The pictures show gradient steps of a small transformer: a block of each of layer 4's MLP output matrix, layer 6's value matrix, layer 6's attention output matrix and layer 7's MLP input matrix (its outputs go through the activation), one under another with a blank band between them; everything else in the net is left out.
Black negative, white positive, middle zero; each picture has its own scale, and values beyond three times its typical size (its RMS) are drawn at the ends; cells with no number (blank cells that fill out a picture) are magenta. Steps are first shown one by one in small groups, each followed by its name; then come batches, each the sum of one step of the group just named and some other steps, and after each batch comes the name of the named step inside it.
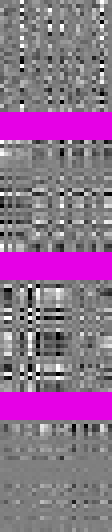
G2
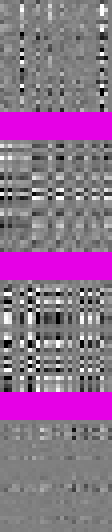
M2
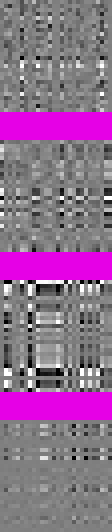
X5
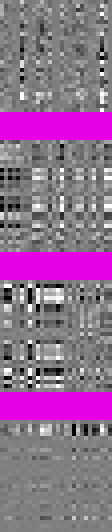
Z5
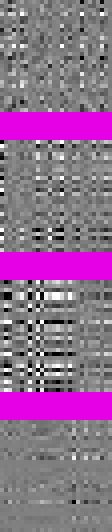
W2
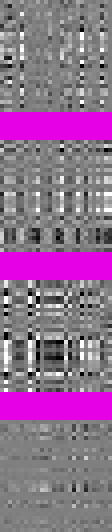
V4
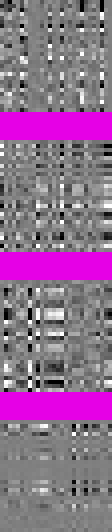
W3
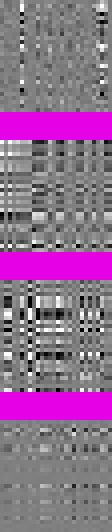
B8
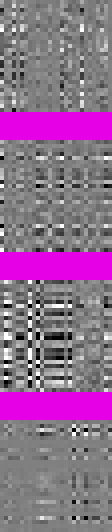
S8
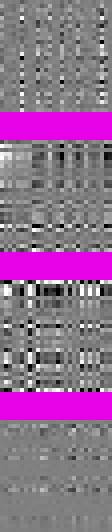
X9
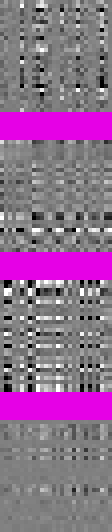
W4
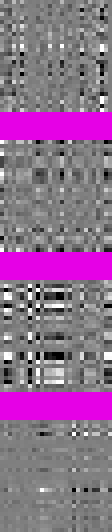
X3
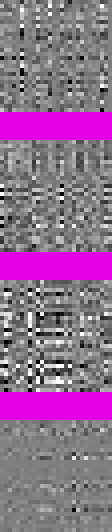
M2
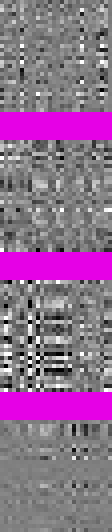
V4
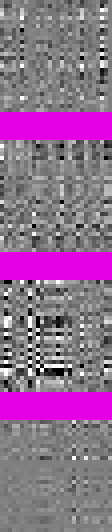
W2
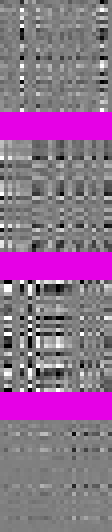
X5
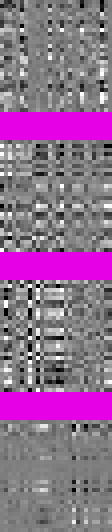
W3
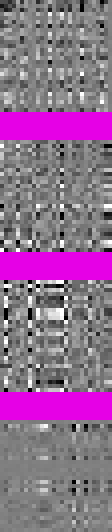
W3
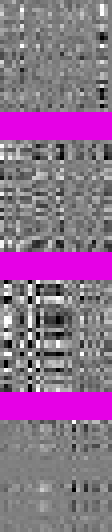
M2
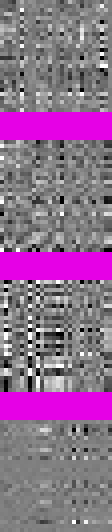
B8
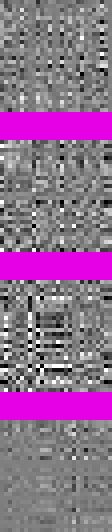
B8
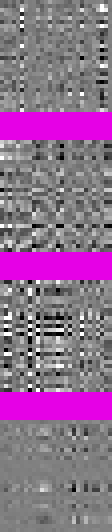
B8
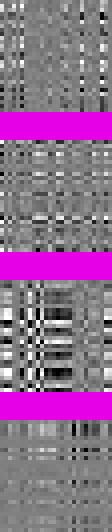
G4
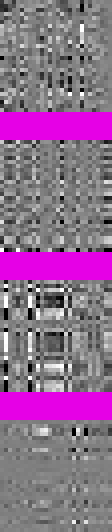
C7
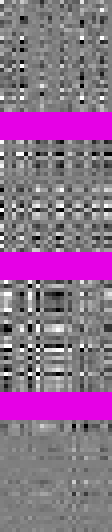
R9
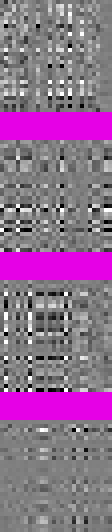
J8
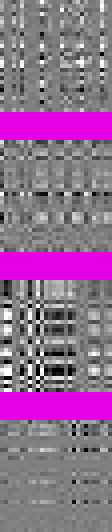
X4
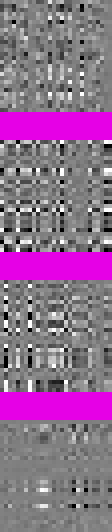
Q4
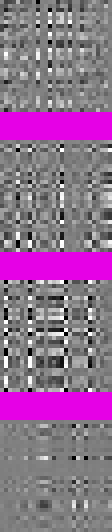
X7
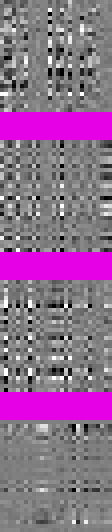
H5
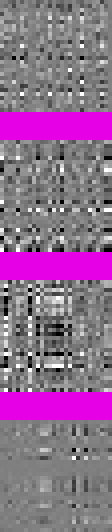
Q4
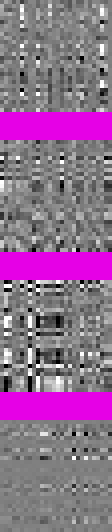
C7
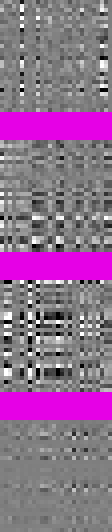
G4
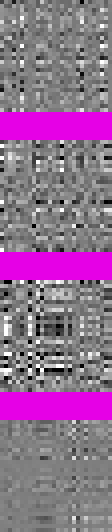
X4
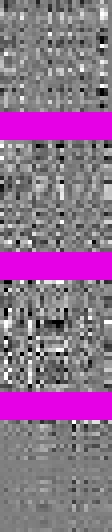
X7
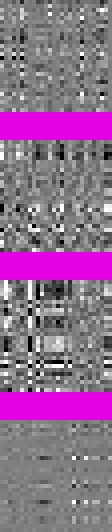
R9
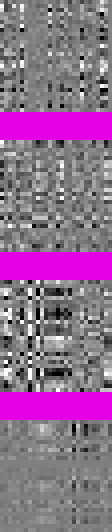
G4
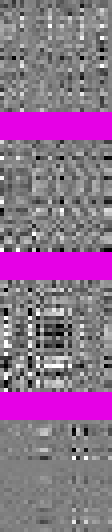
C7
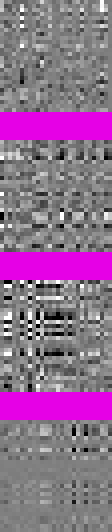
X4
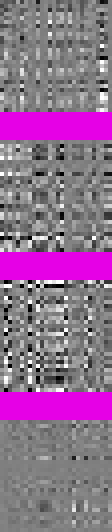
X7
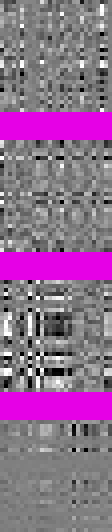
X4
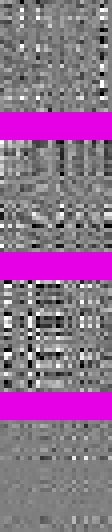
R9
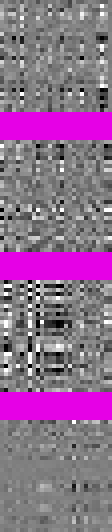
Q4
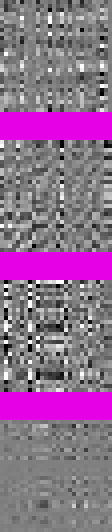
X7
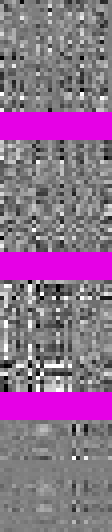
C7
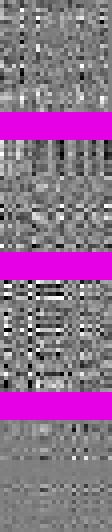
R9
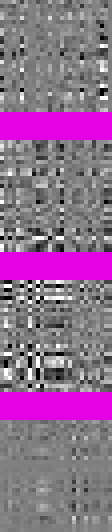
Q4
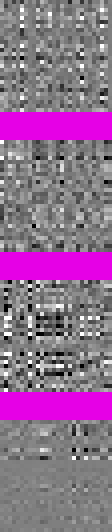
X4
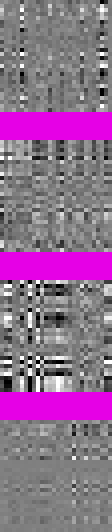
R9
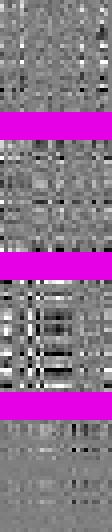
G4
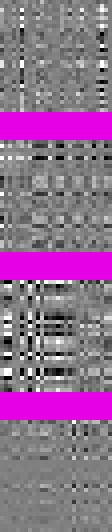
X4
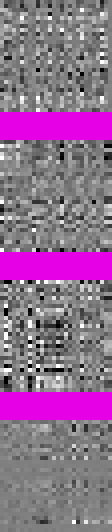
H5
